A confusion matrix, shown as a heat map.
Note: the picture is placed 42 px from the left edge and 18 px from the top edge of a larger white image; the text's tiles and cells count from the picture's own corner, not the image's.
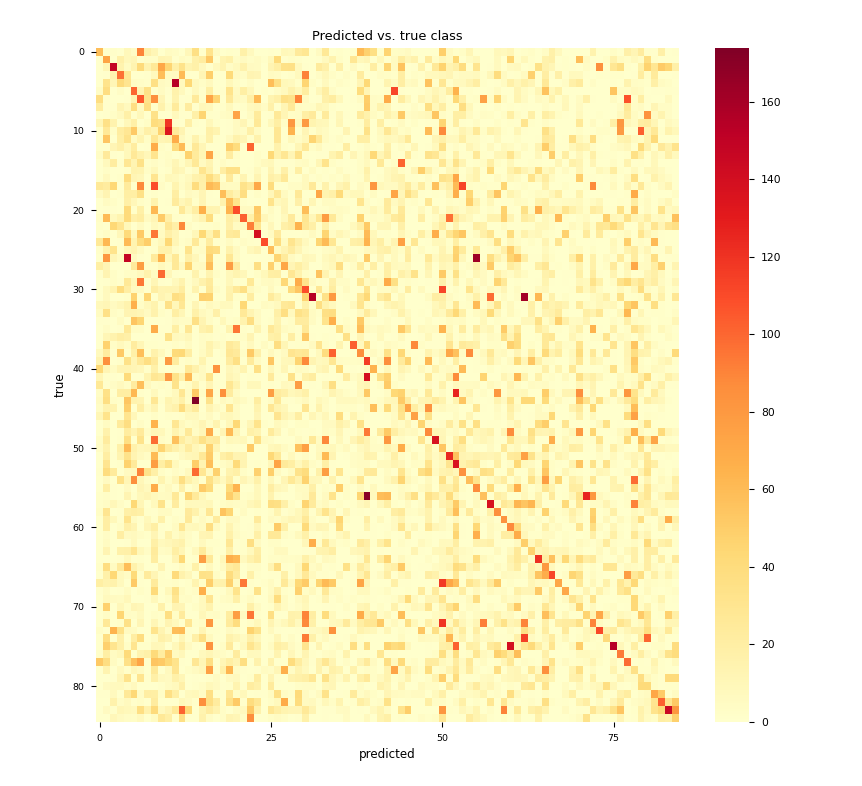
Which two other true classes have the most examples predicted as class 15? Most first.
82, 64
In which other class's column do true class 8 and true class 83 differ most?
12
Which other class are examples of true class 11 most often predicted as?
1
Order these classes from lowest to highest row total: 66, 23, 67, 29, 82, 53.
29, 82, 66, 23, 53, 67
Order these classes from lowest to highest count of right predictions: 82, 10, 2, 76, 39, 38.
38, 76, 82, 39, 10, 2
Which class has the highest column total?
52
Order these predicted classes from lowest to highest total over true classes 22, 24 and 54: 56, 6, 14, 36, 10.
36, 56, 14, 6, 10
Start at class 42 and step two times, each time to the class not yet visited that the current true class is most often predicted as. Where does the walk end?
6
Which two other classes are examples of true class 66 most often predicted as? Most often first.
77, 65
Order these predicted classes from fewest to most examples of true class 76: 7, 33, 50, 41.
33, 7, 41, 50
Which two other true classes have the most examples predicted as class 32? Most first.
18, 28
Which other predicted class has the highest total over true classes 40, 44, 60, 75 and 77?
14
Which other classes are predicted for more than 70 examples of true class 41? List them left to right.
10, 39, 52
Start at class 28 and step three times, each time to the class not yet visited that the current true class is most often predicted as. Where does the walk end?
79
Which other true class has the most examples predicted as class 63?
57
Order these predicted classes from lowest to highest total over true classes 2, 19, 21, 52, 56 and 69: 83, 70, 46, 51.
46, 83, 70, 51
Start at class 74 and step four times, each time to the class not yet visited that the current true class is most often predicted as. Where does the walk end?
78
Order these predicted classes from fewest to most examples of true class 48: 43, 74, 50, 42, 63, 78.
74, 50, 43, 63, 42, 78
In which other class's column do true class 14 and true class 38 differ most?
34
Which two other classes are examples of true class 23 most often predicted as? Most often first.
8, 49
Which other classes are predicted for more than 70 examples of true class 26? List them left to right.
1, 4, 55
